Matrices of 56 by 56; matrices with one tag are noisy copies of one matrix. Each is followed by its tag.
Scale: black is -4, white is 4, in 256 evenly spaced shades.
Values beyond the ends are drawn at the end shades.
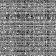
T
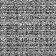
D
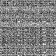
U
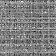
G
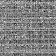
G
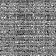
T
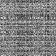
T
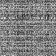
T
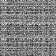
D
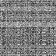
U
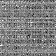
G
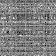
T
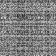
T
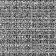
G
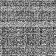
U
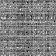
T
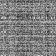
T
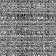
T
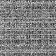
G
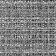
G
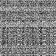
U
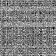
U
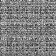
D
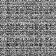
D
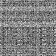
U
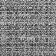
D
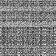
U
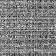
G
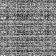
T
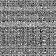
U
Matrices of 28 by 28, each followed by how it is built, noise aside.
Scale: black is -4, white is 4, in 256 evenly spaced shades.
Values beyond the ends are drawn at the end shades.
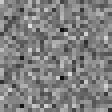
repeating rows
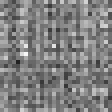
blocks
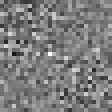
block diagonal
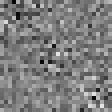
block diagonal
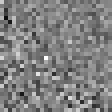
lower triangular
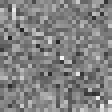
banded
